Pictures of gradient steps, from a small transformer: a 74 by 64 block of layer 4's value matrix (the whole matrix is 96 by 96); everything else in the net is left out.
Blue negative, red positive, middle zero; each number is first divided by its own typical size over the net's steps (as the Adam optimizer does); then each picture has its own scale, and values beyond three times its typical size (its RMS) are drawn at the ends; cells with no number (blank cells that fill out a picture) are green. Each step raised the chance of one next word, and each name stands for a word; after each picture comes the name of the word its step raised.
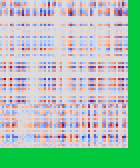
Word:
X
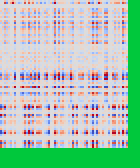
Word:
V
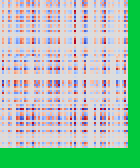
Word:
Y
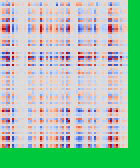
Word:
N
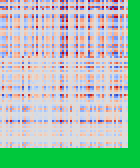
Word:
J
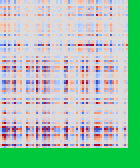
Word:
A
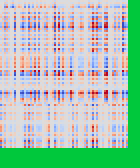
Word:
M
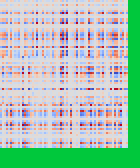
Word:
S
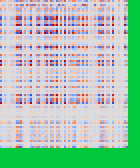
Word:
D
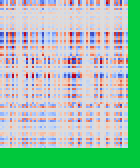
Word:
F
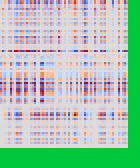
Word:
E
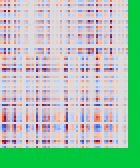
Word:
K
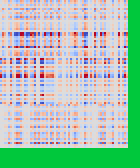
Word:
F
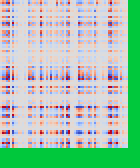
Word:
V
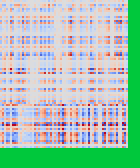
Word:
S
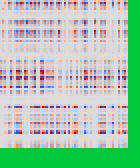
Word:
V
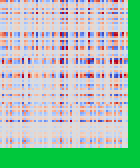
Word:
F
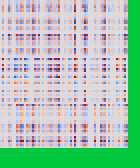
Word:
K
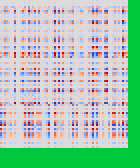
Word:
S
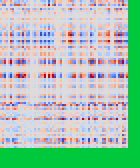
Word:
F
